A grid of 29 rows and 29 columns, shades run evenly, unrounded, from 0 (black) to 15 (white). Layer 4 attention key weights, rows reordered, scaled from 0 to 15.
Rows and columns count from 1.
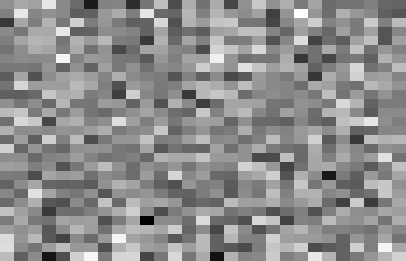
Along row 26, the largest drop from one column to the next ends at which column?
14
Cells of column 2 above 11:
4
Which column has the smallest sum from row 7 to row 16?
13
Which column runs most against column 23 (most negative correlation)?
26
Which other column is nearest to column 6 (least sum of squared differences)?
29
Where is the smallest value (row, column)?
25, 11
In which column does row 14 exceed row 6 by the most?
9
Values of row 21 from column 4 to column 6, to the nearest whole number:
6 6 6
